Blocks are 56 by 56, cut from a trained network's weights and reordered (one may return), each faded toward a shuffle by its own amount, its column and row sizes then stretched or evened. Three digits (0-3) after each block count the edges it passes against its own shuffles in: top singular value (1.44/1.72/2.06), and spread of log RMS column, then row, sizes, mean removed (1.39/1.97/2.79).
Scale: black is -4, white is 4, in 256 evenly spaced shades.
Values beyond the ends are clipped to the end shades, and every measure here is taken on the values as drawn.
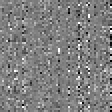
1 3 0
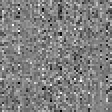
1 3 0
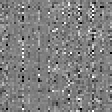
1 3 1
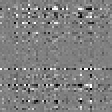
3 2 3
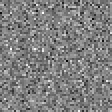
1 0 1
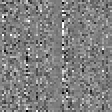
0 3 0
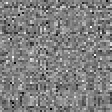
2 1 0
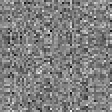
3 2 0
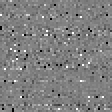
0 0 2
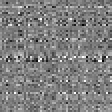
3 1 3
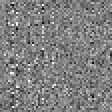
1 2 1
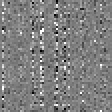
1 3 0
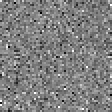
0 1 0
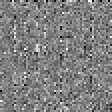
1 2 1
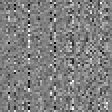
3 3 0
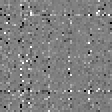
1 2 1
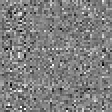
2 2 1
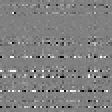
2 1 3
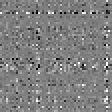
1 2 3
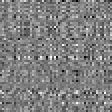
3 2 3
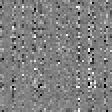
1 3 1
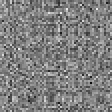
2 1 0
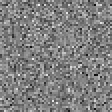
1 0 1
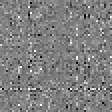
1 2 1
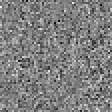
1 1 0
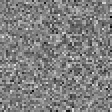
1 0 0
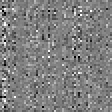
0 3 1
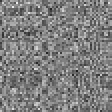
3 1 0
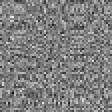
3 1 0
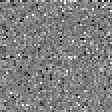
1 0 0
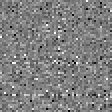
2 1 0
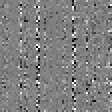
2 3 1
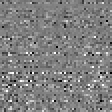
1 1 3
